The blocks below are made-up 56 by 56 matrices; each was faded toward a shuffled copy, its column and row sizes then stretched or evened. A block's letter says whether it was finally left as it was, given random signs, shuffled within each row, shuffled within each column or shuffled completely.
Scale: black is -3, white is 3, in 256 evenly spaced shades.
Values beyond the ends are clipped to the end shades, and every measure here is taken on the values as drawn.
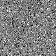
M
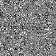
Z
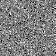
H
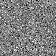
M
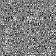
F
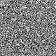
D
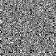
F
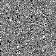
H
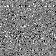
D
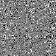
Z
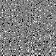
F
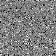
D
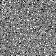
D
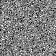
M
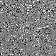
D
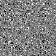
F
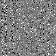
H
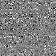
F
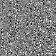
H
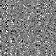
F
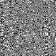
F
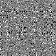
Z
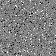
M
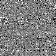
Z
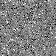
M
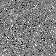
M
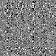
F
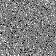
M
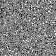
M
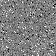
M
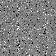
H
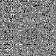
F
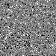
D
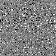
D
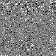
F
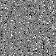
H
